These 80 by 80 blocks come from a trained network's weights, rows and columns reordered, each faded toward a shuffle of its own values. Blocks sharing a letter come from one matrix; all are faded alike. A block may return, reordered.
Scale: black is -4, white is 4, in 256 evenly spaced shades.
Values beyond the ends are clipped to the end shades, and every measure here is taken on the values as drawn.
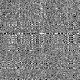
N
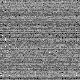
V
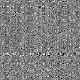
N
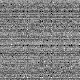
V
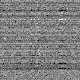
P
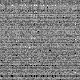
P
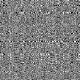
N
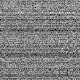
V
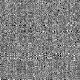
N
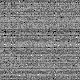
V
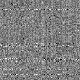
N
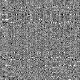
N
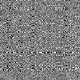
N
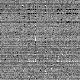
V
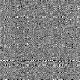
N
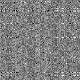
N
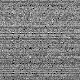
V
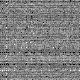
V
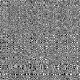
N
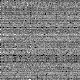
V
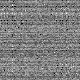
V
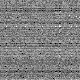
P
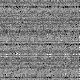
P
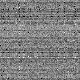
V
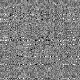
N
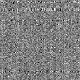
N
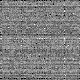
V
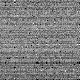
V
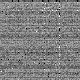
P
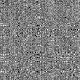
N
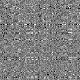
N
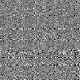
N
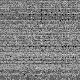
V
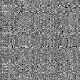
N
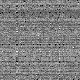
V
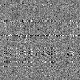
N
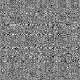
N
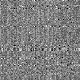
N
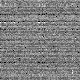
P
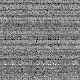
P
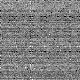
V
